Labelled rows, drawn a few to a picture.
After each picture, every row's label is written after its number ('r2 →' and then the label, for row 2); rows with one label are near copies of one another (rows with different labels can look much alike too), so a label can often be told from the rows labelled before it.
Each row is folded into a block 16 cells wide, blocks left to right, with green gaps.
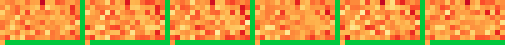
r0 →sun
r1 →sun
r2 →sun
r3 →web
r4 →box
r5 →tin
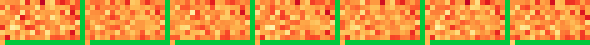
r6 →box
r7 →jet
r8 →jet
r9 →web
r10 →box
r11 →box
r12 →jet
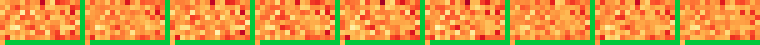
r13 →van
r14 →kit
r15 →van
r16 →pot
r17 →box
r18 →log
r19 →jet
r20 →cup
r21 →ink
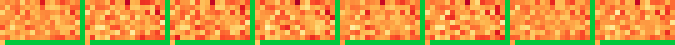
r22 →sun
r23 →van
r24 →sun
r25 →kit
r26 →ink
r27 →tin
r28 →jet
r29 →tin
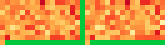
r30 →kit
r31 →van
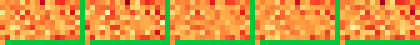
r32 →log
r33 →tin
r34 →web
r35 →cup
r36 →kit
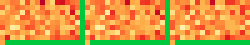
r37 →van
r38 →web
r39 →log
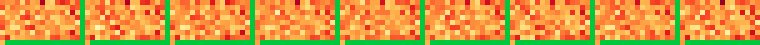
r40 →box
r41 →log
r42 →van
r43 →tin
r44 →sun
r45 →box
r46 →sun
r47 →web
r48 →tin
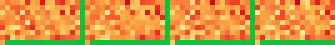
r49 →log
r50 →cup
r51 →ink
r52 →box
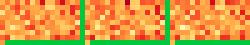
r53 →log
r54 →sun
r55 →ink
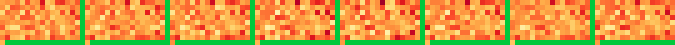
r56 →jet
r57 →sun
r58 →log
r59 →cup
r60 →log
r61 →web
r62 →kit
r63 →web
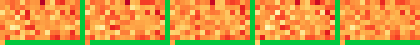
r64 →ink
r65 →web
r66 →sun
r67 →box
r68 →ink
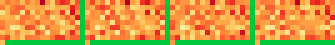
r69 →kit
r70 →log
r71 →pot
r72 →ink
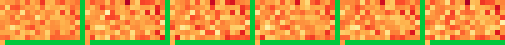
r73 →jet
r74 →tin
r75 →van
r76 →box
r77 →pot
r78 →sun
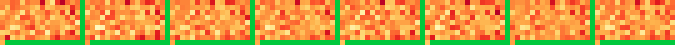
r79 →van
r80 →ink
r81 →jet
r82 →web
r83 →jet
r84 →web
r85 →tin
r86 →ink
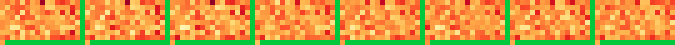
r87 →pot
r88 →sun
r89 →kit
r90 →sun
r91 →log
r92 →web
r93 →jet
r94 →jet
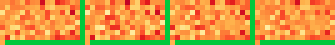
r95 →van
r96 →van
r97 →web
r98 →log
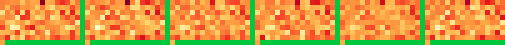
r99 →ink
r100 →kit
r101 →jet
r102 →van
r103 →kit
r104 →cup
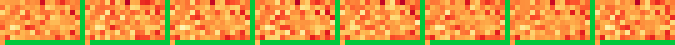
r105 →web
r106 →pot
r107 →cup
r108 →cup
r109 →box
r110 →cup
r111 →cup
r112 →ink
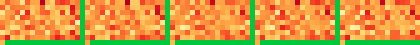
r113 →sun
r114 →sun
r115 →web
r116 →web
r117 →web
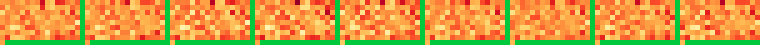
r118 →van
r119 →log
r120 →jet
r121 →kit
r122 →box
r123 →van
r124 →van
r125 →ink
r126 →web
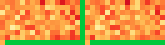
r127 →ink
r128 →box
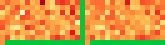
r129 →tin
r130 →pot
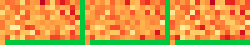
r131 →ink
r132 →cup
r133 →log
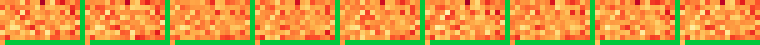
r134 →box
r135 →box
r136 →jet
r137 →sun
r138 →pot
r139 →tin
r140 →log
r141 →kit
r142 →box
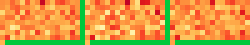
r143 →ink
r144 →van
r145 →web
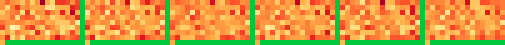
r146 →kit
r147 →log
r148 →tin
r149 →cup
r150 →sun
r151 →jet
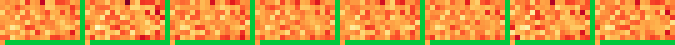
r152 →log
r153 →kit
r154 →ink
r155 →log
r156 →ink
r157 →jet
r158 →web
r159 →web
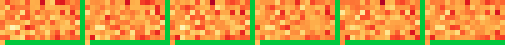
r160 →jet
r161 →van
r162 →log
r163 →web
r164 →tin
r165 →web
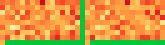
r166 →ink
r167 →kit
